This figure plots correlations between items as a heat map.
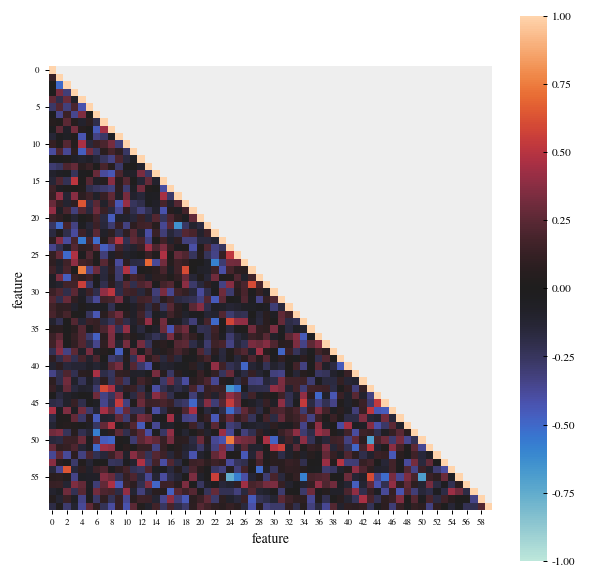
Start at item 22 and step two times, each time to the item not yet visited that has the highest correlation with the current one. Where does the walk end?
43
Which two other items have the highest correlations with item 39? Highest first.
53, 12
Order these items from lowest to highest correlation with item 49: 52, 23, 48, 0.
48, 52, 0, 23
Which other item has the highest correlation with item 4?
27
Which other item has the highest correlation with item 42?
58
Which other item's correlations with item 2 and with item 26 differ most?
25
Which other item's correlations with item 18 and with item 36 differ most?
6
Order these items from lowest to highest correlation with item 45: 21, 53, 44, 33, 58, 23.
53, 33, 58, 23, 21, 44
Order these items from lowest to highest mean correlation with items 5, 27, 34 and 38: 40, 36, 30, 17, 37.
40, 36, 37, 30, 17
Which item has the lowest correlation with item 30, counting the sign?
50
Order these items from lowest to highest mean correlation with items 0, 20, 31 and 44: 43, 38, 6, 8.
38, 8, 43, 6
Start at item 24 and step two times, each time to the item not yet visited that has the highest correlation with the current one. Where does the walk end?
29
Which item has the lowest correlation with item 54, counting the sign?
28
